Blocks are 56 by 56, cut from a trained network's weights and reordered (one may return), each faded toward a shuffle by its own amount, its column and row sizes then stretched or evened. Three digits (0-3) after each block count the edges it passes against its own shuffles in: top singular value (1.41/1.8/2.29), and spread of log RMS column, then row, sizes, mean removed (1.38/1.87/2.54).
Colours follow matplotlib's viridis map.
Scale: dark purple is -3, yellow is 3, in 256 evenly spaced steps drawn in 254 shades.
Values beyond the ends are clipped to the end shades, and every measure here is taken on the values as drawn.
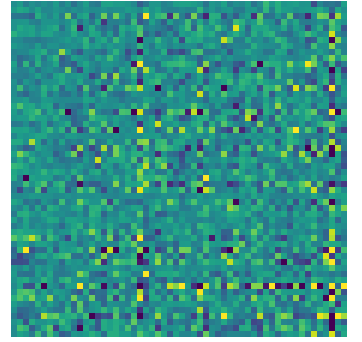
2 2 3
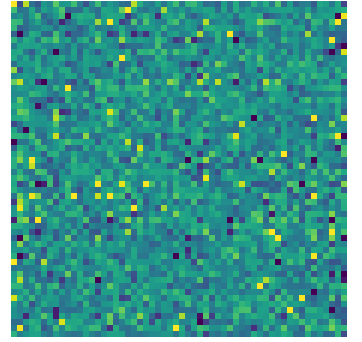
0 2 1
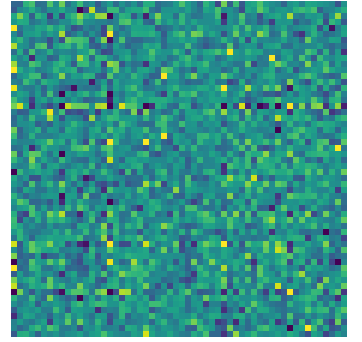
2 2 1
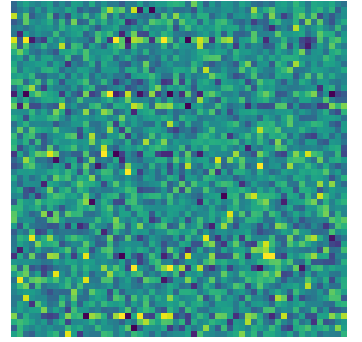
2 0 2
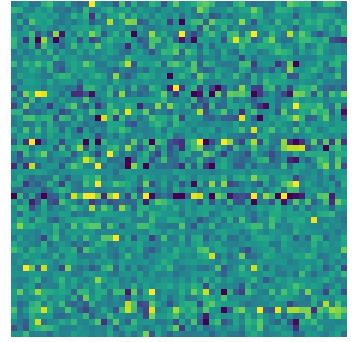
1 1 3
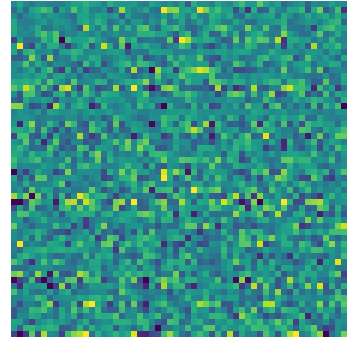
1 0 3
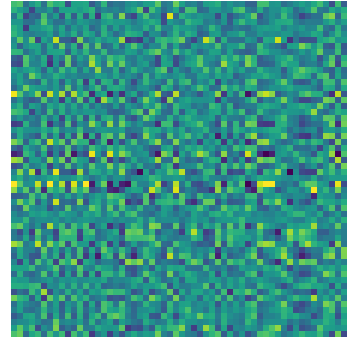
3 1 3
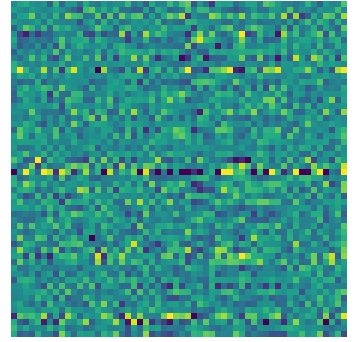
2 0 3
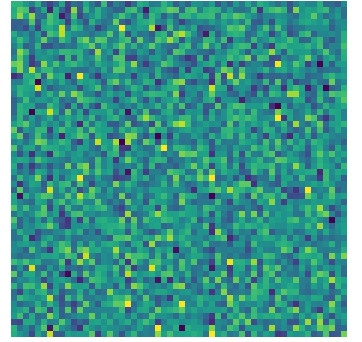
0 2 0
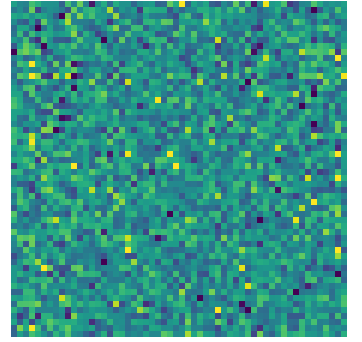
1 1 0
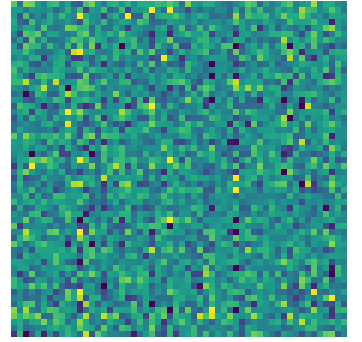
0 3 1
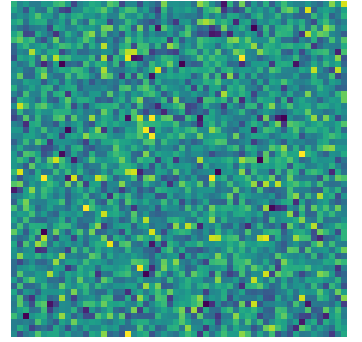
0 0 1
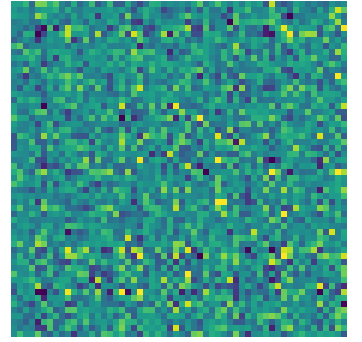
2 2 2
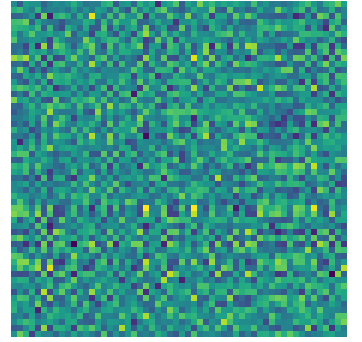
3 2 2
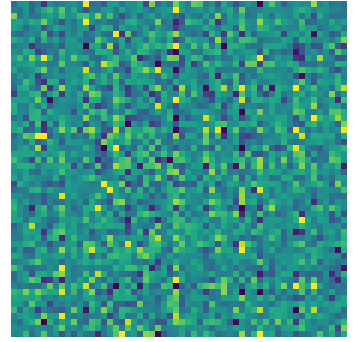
0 3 1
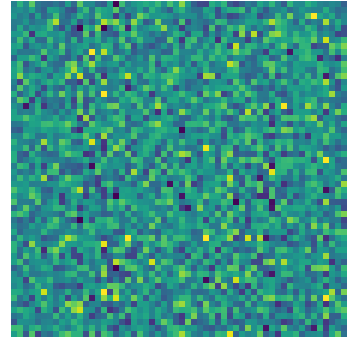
1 2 0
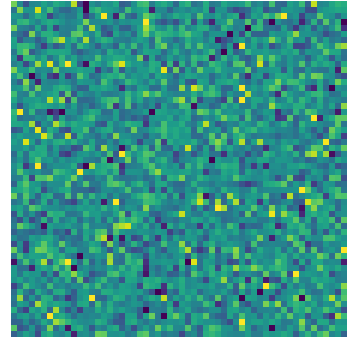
0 0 0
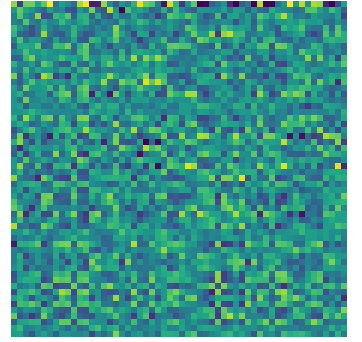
3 0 3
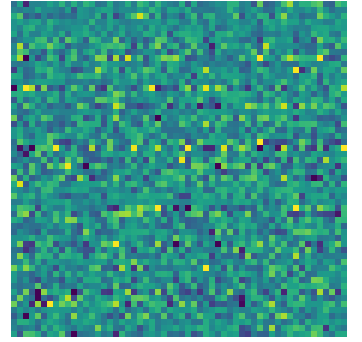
0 0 3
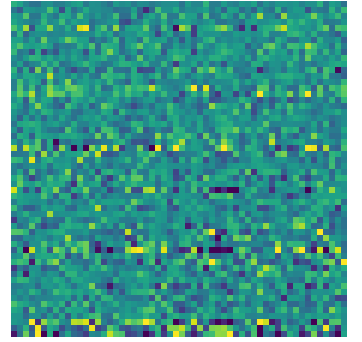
2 0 3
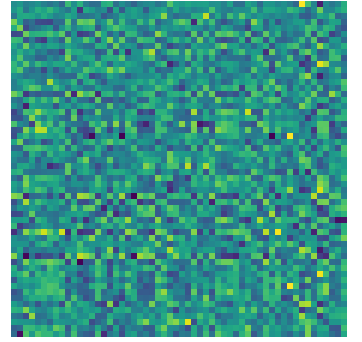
3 1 2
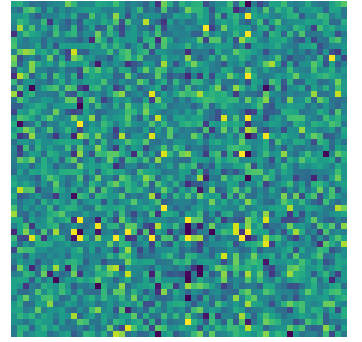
2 2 1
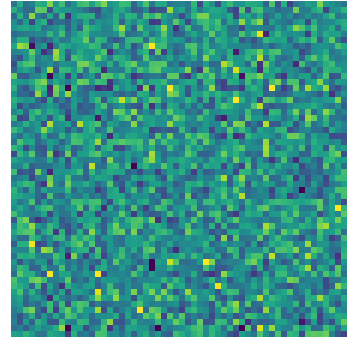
1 1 0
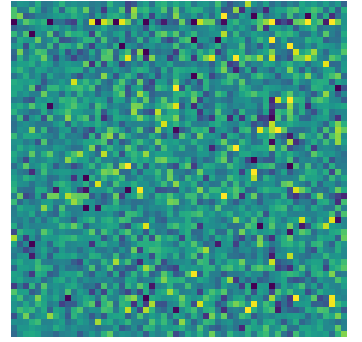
2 1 1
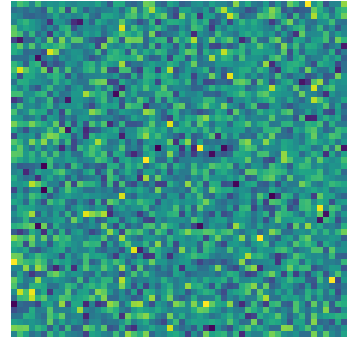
2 0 0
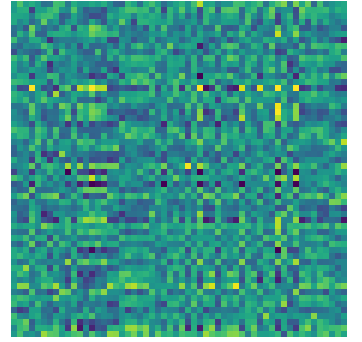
3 2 2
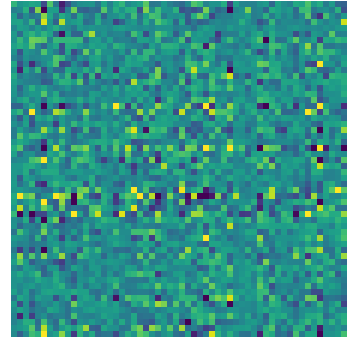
1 3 3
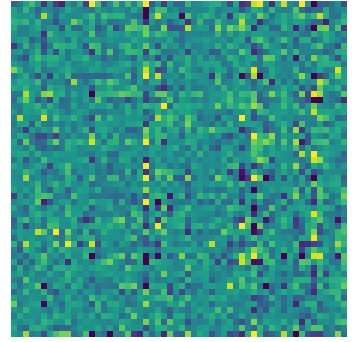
1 3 2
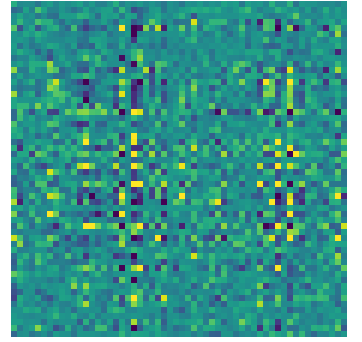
3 3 3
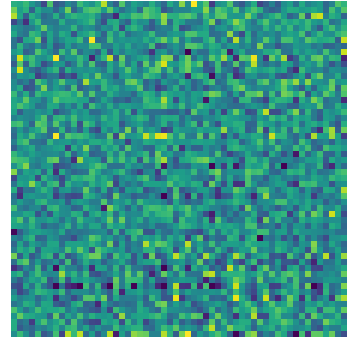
2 1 2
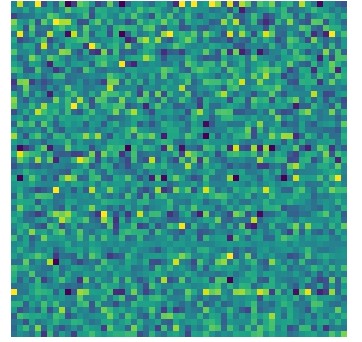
1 0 3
